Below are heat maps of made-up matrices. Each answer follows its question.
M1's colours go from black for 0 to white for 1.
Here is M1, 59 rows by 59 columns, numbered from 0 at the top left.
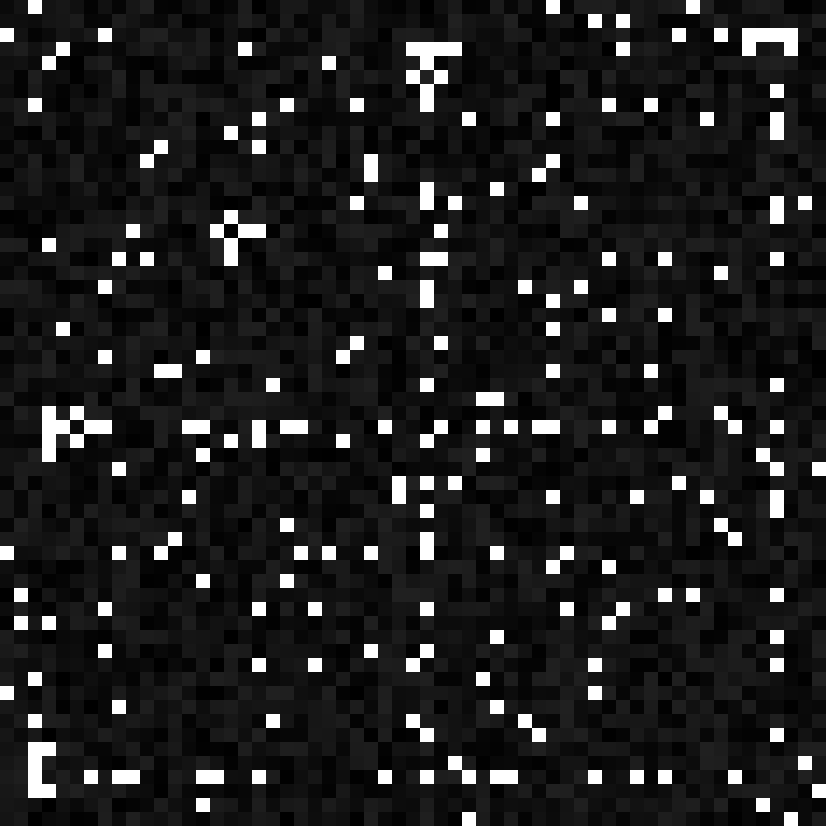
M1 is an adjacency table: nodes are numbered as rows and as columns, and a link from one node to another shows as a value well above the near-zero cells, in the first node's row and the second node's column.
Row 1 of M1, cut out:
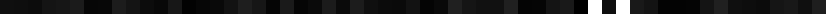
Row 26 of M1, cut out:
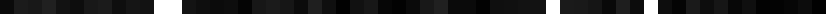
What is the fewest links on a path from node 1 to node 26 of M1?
5
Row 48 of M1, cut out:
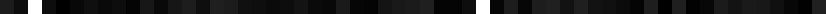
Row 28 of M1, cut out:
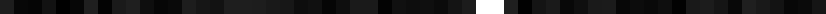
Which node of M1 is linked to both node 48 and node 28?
node 34
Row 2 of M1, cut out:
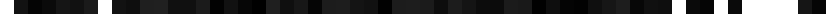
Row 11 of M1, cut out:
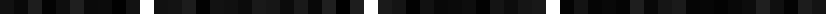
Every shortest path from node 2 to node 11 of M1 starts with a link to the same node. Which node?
node 0
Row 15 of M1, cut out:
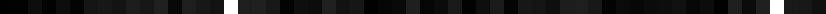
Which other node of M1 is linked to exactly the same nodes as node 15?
node 9
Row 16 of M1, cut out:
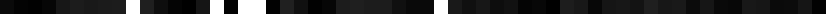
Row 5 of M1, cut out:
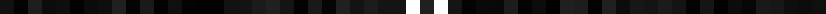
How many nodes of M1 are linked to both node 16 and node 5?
1
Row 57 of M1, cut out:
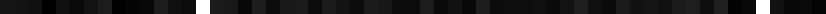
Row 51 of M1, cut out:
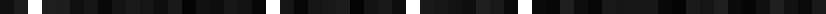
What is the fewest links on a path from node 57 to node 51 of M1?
3
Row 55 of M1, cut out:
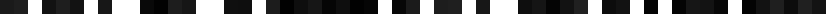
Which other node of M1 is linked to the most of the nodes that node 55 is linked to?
node 30
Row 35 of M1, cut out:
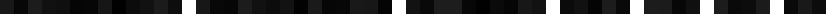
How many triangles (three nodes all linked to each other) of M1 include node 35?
1
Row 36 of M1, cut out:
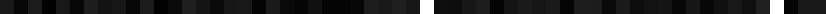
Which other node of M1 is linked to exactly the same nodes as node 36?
node 6
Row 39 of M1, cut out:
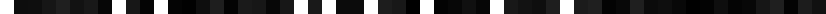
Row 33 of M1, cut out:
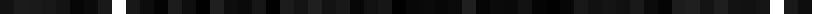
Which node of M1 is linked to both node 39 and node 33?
node 8
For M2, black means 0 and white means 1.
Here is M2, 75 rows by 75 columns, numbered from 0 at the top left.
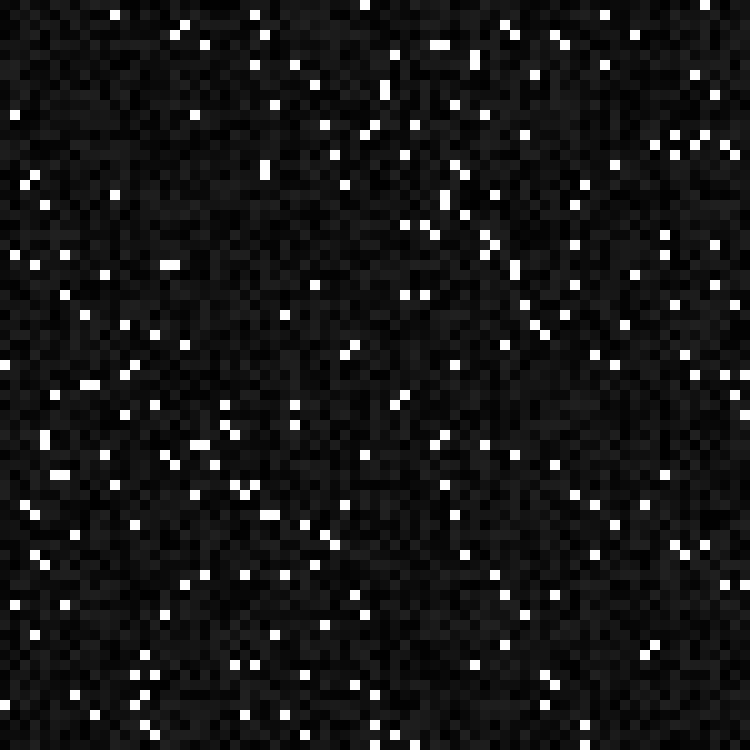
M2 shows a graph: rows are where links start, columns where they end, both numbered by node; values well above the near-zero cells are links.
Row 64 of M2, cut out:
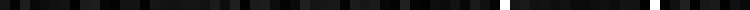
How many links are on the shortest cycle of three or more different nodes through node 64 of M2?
8
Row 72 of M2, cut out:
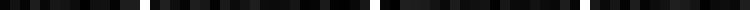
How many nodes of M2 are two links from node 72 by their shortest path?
5
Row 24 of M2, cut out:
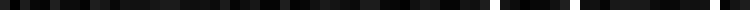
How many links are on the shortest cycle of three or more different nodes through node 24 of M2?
3
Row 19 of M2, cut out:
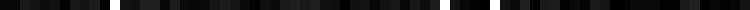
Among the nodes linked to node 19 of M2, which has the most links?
node 44
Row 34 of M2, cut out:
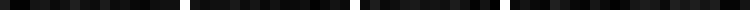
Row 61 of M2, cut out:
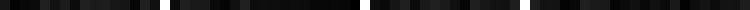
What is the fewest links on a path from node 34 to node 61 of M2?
7
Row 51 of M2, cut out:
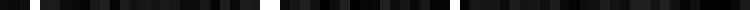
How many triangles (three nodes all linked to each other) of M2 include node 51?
1
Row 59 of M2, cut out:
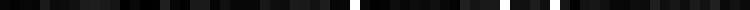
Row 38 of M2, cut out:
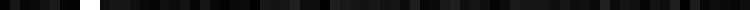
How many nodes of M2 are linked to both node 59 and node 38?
0
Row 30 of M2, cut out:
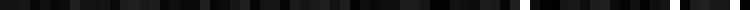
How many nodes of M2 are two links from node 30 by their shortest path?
5
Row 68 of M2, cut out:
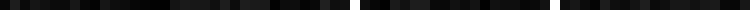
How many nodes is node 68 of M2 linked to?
2
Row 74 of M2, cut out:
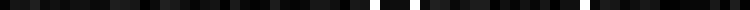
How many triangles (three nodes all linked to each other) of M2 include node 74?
0
